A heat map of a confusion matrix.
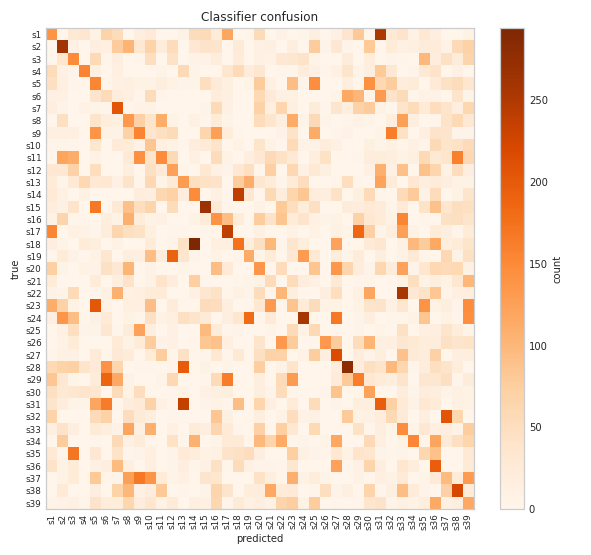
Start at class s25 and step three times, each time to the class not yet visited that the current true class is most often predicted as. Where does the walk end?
s37
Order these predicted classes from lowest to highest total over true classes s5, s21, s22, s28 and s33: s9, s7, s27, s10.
s9, s27, s10, s7
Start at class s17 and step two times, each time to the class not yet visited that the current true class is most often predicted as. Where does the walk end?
s6
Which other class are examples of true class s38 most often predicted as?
s21
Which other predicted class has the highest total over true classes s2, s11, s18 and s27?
s14
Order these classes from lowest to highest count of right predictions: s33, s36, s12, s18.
s12, s33, s18, s36
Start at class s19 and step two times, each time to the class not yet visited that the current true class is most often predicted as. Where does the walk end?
s31
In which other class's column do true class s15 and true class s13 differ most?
s5
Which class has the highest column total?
s33
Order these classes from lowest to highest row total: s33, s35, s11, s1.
s35, s33, s1, s11
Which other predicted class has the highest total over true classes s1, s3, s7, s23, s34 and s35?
s39
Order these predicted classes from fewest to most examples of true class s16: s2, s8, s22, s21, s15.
s15, s21, s2, s22, s8
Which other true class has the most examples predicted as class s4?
s13
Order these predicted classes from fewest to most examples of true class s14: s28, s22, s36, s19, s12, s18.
s28, s22, s19, s36, s12, s18
